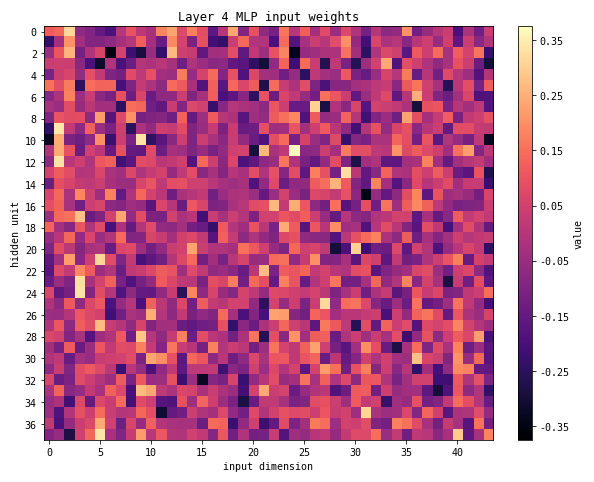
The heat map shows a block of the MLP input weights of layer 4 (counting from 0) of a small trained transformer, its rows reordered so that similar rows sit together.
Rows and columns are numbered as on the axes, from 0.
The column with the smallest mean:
43
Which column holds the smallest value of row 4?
25
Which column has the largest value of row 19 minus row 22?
32
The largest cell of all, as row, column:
11, 24
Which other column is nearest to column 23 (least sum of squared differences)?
37
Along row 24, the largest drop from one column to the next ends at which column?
4
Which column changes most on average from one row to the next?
36
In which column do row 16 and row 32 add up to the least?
13
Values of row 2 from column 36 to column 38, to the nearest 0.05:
0.1 0.05 0.15
